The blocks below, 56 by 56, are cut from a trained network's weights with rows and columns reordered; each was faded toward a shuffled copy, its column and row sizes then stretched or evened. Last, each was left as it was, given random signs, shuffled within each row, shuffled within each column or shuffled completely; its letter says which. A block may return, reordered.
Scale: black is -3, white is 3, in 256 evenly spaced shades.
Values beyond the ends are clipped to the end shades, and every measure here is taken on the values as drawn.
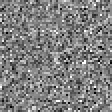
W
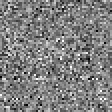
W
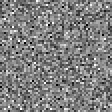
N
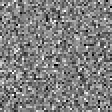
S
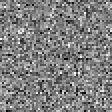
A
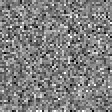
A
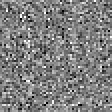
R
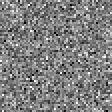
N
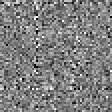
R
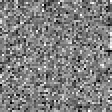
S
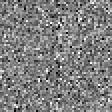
S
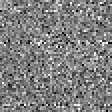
A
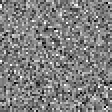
N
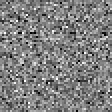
A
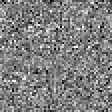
A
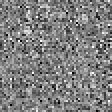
R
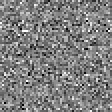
A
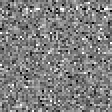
A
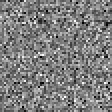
W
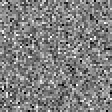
N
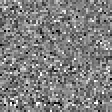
A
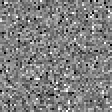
N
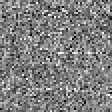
A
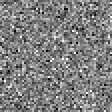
N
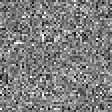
W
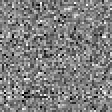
R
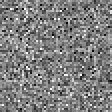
W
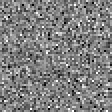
N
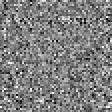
W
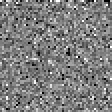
W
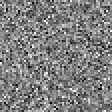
N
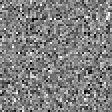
R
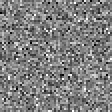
A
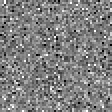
S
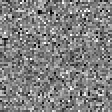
W
